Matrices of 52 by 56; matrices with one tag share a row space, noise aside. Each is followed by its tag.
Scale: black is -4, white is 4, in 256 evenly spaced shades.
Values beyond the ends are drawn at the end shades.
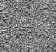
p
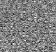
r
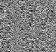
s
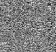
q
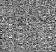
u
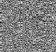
u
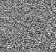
q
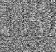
q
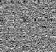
r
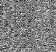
p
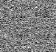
p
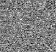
q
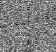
p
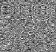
s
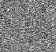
s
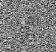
s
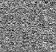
r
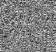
p
